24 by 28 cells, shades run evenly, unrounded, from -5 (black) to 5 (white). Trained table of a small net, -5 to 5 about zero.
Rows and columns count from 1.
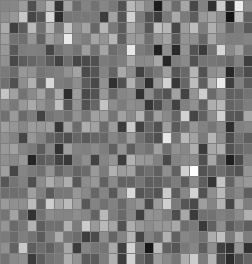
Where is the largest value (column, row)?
22, 16
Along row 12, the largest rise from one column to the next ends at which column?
15
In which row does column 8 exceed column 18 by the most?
1
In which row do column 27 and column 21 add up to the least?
9
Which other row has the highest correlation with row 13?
18
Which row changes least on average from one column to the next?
6
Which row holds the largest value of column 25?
8
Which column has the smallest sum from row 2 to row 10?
26
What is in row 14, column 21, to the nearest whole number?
0
